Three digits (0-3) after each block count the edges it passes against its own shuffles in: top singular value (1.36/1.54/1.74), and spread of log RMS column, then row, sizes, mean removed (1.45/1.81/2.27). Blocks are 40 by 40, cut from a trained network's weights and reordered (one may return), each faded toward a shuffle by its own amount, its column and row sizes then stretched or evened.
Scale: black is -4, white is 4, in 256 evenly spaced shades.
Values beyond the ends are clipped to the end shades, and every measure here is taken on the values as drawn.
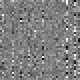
2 3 0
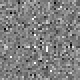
2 1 0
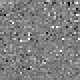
0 0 2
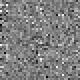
0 2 0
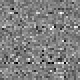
3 0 2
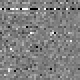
3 0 2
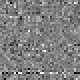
3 2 2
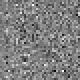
0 2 1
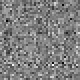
2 1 1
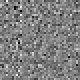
1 2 0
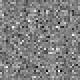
0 0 2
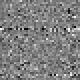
2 1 2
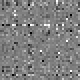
3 3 1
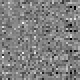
2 2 1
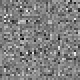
0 2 2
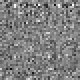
1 0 2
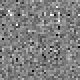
1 1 0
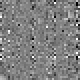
3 3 0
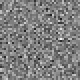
3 1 0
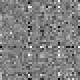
3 2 1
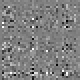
1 3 3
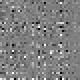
1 3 3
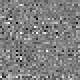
0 1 3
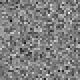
1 0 0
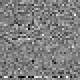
3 0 2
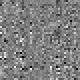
1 3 1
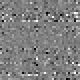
1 1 3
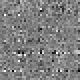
1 2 2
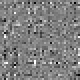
0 2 3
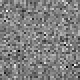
1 1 1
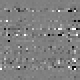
2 1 3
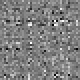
0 3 2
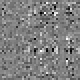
1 3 2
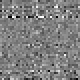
1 0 3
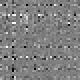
0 2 3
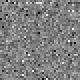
0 0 0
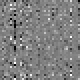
2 3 1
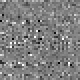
1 0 2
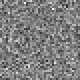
0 0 0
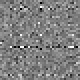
3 0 2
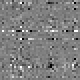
3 2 3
